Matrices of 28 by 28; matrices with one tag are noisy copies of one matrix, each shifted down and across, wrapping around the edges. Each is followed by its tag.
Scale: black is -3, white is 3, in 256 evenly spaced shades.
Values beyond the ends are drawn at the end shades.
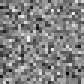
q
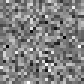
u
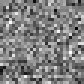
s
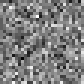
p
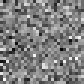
u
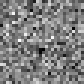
s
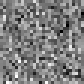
p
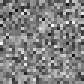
u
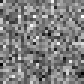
p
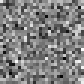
q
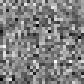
p
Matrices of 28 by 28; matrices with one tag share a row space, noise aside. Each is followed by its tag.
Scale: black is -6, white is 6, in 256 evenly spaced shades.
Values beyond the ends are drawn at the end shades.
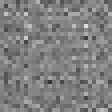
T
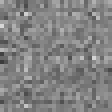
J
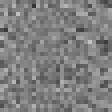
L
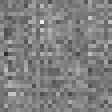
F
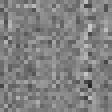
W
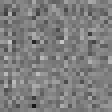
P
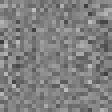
L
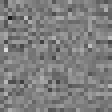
F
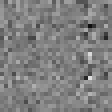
W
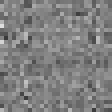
J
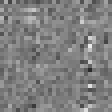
W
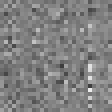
P
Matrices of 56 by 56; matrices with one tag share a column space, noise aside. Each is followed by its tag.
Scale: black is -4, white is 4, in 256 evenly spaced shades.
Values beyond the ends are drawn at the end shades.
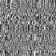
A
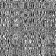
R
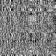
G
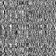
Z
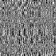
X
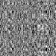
Z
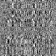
R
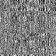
G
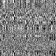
A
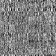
G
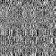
X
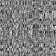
Z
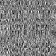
Z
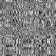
R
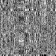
G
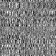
R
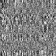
A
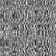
Z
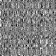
R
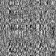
Z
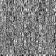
G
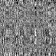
X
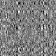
Z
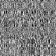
R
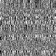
A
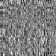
X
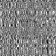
R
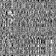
R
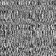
Z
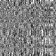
X
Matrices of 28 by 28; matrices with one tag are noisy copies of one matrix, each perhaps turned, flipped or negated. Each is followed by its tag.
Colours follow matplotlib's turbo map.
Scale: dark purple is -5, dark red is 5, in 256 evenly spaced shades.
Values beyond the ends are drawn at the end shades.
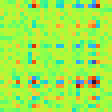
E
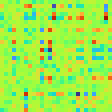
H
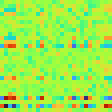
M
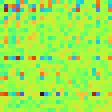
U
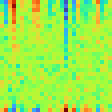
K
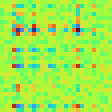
E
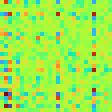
U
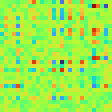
H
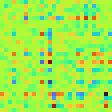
H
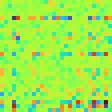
U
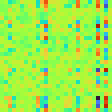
M
